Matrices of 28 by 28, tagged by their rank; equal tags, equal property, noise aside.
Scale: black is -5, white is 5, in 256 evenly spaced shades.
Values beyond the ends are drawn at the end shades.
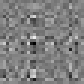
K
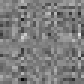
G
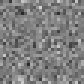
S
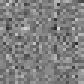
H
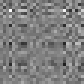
K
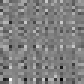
K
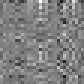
G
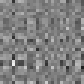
K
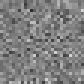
S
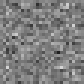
S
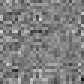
H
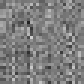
H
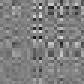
K
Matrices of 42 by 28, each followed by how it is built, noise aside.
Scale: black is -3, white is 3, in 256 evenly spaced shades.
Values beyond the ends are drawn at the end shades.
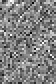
Hankel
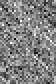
Toeplitz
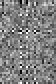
low rank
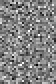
repeating rows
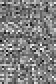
blocks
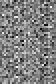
repeating rows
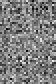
blocks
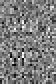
low rank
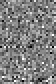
uneven rows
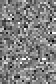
uneven rows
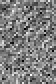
Hankel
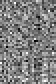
blocks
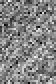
Hankel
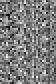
repeating rows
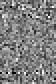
uneven rows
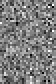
low rank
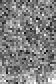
smooth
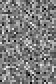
repeating rows
